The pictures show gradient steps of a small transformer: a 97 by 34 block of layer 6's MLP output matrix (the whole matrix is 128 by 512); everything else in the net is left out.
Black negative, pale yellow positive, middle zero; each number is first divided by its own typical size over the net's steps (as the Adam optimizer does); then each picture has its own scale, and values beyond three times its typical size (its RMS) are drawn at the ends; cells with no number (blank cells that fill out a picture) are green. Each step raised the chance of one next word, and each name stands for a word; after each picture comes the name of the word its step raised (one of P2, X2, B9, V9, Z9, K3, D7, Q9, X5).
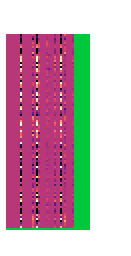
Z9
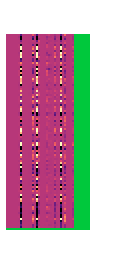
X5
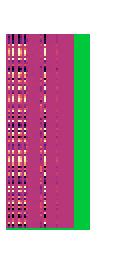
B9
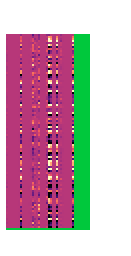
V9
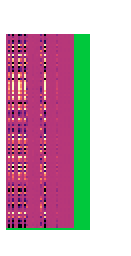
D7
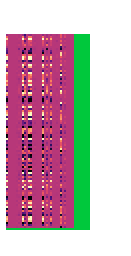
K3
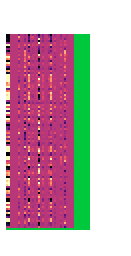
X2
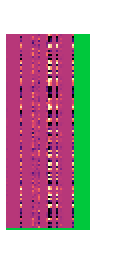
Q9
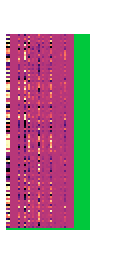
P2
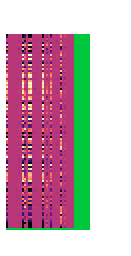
D7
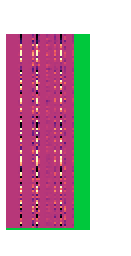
B9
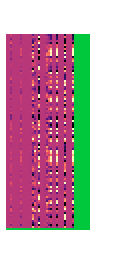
B9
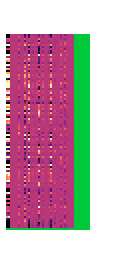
D7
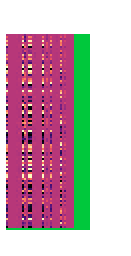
V9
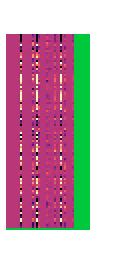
X2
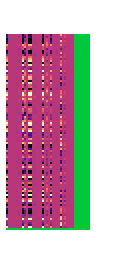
Z9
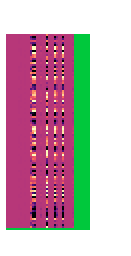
X5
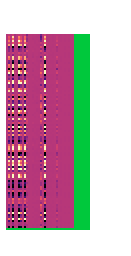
V9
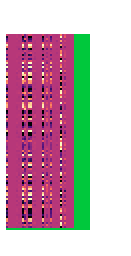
Q9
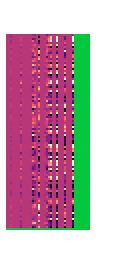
V9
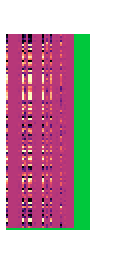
X2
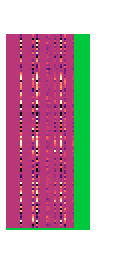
P2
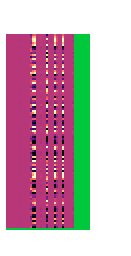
V9
